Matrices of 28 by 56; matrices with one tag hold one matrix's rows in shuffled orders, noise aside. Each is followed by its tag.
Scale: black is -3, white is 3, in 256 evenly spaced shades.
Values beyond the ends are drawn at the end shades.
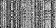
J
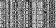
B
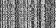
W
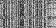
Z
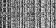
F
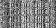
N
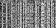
F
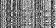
J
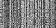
N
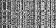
F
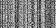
W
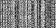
W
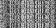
N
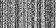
W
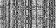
B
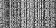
N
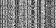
W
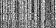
W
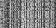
N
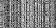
N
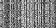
N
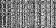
F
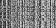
F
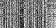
Z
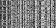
F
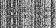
J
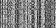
W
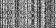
W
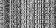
N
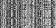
J
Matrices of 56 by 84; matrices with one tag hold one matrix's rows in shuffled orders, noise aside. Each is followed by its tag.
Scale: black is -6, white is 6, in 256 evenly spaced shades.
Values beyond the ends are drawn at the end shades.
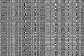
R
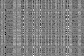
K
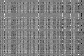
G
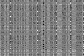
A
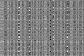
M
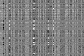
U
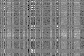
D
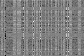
K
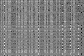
G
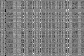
K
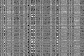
D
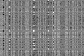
U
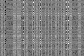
K
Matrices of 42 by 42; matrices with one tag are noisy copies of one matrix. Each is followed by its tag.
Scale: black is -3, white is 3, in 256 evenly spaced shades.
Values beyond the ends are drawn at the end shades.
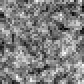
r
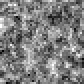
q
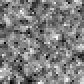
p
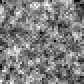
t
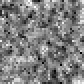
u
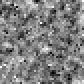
u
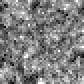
p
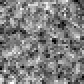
t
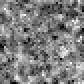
r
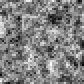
q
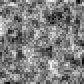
q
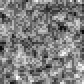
r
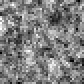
q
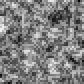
q
